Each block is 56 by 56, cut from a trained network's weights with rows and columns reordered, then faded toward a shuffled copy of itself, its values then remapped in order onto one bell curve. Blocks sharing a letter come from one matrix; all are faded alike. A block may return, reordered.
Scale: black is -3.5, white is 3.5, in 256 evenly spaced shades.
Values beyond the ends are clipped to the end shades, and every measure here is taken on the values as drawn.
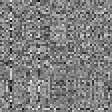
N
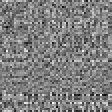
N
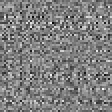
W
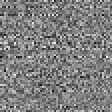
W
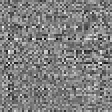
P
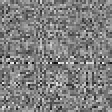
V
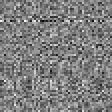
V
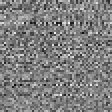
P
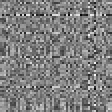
N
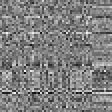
N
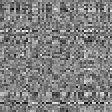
N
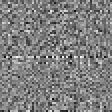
V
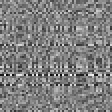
N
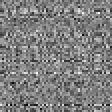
N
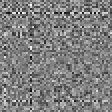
N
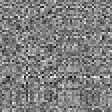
V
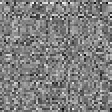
V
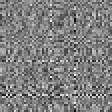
N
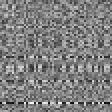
N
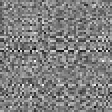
N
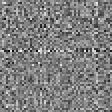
V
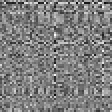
N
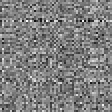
V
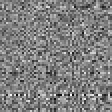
V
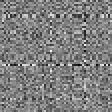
N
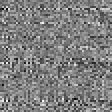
P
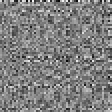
V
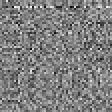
V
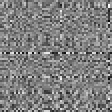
N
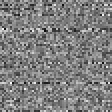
W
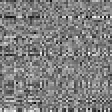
N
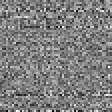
W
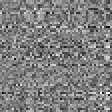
P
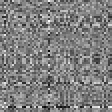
N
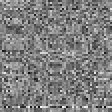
V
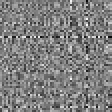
N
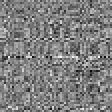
V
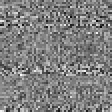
P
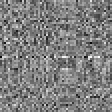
V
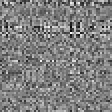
P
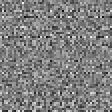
W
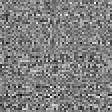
P
